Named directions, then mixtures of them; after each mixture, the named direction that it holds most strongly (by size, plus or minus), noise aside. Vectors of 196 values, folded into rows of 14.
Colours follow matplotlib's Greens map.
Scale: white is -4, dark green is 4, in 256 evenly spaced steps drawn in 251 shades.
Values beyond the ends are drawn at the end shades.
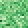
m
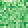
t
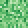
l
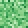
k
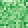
t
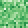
t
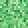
l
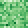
t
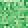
t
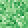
m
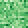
k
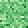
m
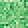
t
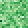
m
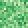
t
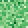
k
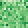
t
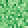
l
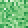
k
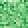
t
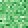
m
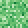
m
